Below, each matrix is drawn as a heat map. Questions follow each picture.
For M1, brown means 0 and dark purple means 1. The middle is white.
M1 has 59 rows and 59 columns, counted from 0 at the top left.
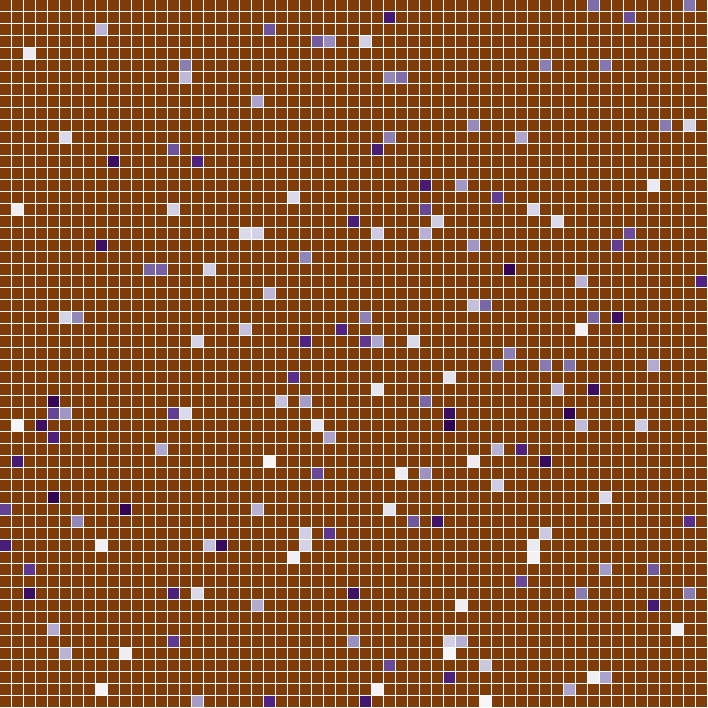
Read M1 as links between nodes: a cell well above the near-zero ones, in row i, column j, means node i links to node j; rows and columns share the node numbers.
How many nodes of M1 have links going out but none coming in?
2
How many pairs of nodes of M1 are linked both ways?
1
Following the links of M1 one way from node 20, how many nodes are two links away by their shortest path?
4
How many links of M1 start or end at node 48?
5
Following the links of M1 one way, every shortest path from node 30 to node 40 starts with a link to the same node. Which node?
node 45
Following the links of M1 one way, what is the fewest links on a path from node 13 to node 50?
3
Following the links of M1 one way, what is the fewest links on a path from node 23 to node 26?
5
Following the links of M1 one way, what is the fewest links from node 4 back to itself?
6
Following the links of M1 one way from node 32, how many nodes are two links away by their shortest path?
9
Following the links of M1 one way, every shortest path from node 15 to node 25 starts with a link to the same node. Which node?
node 38
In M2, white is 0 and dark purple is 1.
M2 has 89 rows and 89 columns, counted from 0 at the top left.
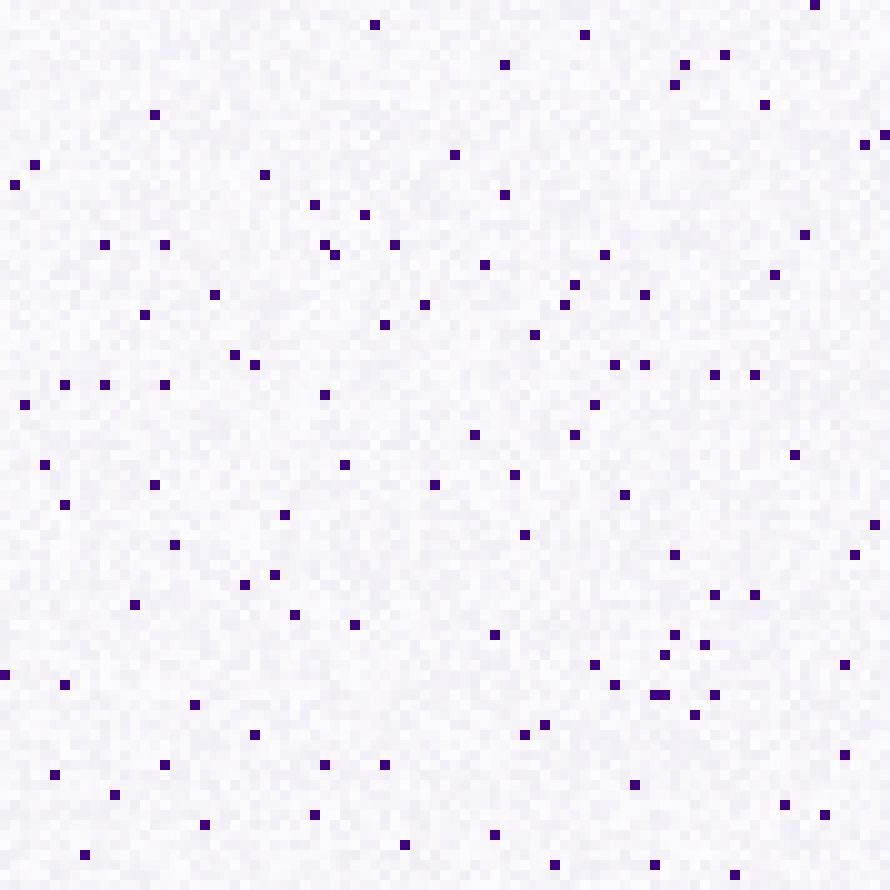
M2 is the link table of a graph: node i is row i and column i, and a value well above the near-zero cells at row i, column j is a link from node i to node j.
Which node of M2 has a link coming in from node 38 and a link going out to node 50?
node 6
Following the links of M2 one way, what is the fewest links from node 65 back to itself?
5
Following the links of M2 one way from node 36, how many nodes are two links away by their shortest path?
4
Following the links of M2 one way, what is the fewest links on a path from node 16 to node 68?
7
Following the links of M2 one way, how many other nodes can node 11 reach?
3
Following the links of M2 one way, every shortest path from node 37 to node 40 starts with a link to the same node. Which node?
node 75
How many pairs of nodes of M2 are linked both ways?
3
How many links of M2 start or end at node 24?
5
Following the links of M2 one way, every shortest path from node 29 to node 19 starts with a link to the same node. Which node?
node 64
